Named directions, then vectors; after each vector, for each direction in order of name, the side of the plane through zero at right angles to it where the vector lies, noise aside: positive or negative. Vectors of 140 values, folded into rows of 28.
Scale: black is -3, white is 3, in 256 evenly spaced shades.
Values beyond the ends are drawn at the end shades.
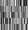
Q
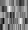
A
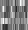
negative, negative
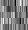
negative, negative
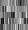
positive, positive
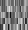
positive, negative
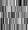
positive, positive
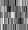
negative, negative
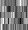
negative, negative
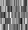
negative, positive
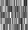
negative, positive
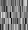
positive, negative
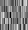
positive, negative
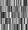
negative, positive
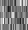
negative, negative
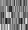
negative, positive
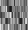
negative, positive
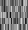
positive, negative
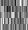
negative, negative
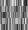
negative, positive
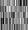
positive, positive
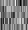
positive, positive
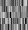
positive, negative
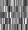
negative, positive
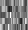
negative, positive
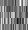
negative, negative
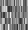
negative, positive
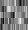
positive, positive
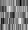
positive, positive
